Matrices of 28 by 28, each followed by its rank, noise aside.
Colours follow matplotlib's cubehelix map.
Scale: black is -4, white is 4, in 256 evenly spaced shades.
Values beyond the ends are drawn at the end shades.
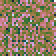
six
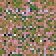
six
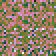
six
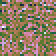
seven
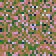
five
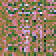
four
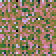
five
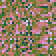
six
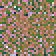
five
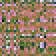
four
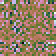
four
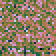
seven
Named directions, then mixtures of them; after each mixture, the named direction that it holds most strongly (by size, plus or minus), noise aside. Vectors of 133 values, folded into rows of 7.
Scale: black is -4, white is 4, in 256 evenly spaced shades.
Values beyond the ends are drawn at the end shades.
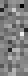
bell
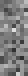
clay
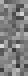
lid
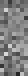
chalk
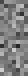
lid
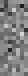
bell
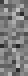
lid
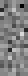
bell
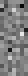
bell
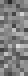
chalk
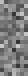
lid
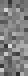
chalk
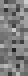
clay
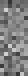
chalk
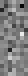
bell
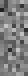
bell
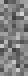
lid
